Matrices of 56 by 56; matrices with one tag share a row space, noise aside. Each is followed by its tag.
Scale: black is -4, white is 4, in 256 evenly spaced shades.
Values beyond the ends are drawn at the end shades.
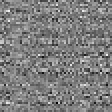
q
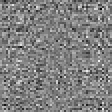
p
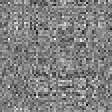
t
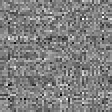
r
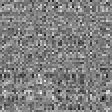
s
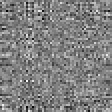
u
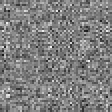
q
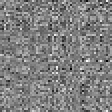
q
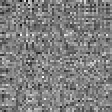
u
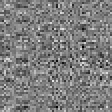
q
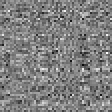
q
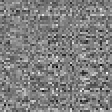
q
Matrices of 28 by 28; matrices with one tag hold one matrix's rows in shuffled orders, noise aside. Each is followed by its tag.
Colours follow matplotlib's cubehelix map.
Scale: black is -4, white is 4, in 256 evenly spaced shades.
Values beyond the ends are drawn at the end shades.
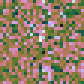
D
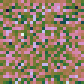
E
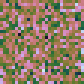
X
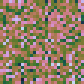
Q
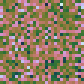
X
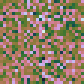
D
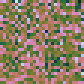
X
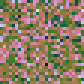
X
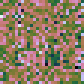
X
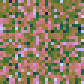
X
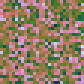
X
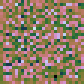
E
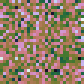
X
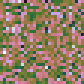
Q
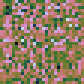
E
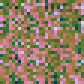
X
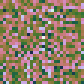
D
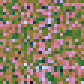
D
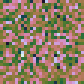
E
